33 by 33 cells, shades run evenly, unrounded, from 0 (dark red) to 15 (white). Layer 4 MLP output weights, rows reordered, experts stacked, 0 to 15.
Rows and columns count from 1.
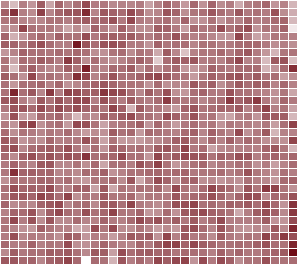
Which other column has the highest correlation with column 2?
6
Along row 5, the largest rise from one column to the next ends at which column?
2
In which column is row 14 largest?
15
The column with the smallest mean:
19
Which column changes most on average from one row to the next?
33
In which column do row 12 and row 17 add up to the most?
31
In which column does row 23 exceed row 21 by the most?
16
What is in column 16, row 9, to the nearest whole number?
8
